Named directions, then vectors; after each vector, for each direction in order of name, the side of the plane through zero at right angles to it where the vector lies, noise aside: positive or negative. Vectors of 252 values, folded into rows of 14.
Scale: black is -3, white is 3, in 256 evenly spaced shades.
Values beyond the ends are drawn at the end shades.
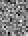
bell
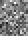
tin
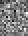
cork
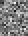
negative, positive, positive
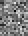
negative, positive, positive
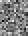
negative, negative, negative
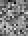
positive, positive, negative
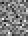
negative, positive, negative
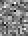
negative, positive, positive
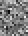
negative, negative, positive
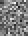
negative, positive, positive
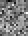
positive, positive, negative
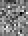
positive, positive, negative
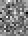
negative, negative, positive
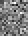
negative, positive, positive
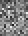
positive, positive, negative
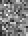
positive, positive, positive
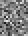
positive, negative, positive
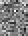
negative, negative, negative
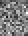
negative, positive, negative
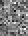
negative, positive, positive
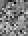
positive, positive, negative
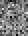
positive, positive, negative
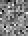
positive, positive, negative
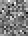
negative, negative, positive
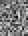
negative, positive, negative
